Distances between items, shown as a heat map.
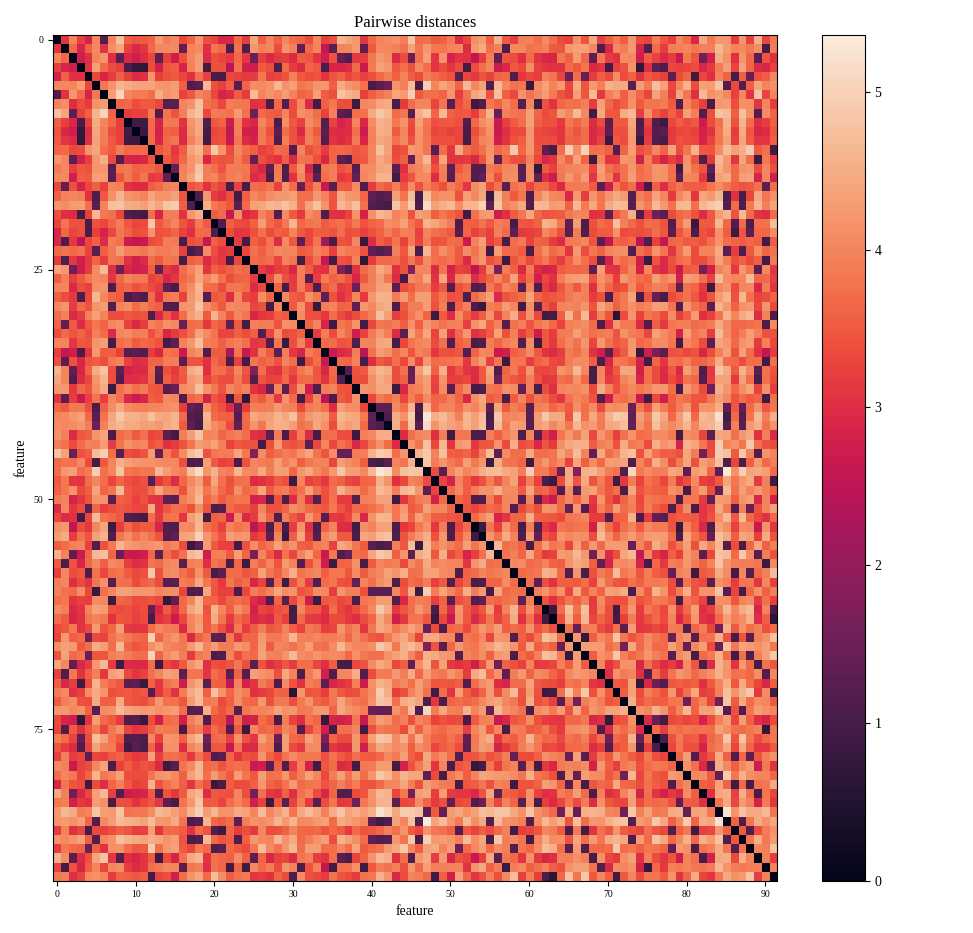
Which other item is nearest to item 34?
74
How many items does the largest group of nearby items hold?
15
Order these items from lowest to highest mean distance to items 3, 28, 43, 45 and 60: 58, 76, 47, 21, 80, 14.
76, 14, 21, 58, 80, 47
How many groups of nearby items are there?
10
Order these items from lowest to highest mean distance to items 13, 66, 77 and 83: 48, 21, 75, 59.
59, 48, 21, 75
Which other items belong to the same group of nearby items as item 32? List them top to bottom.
26, 44
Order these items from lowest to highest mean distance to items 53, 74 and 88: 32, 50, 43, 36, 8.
50, 43, 36, 8, 32
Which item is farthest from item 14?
18
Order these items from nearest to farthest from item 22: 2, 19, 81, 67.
19, 2, 81, 67
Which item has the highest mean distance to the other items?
84
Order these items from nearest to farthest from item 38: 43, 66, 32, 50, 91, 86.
43, 50, 32, 91, 86, 66
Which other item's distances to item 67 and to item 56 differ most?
65
